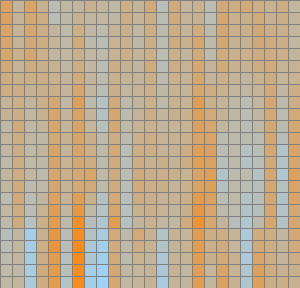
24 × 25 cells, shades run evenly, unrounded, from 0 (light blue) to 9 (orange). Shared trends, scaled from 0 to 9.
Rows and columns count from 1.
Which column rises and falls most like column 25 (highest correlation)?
18
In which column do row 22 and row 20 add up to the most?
7
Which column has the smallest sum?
9
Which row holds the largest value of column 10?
19
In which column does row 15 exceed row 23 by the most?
8
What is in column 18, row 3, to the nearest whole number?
3
